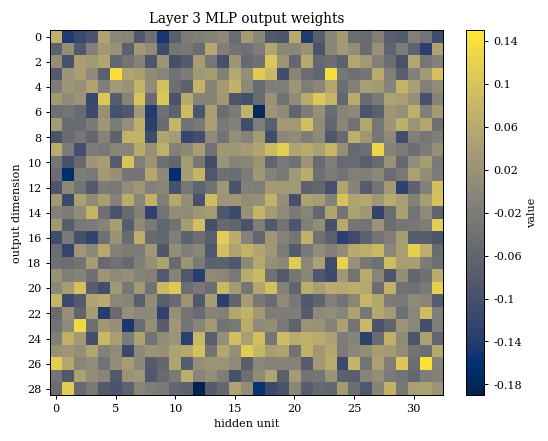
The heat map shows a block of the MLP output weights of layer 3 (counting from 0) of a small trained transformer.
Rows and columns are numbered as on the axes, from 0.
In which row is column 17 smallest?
6
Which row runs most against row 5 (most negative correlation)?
22
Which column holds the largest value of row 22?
31
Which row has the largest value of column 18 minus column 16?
2
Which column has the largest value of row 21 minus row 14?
27
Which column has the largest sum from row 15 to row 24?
17
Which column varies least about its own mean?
7
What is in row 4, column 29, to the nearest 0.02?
0.08
